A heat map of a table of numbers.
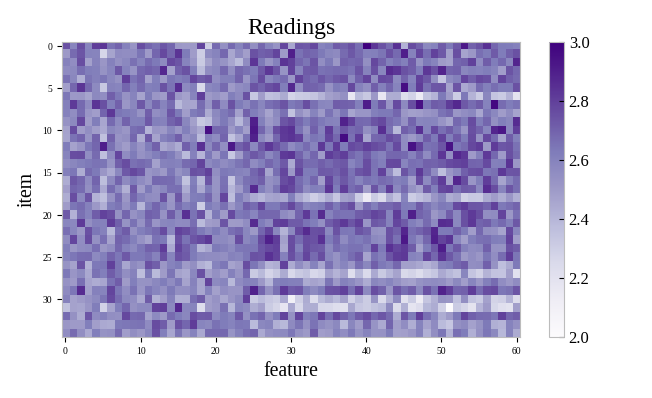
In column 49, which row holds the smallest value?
27
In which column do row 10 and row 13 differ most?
58
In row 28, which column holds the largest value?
19
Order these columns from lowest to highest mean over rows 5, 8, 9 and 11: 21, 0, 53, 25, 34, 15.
0, 53, 34, 21, 15, 25
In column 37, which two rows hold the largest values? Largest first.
11, 9
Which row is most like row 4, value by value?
32
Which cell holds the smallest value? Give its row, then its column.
31, 51
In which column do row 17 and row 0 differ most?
40
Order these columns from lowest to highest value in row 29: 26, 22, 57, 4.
22, 4, 26, 57
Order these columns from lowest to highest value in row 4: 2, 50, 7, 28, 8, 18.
50, 2, 7, 28, 18, 8
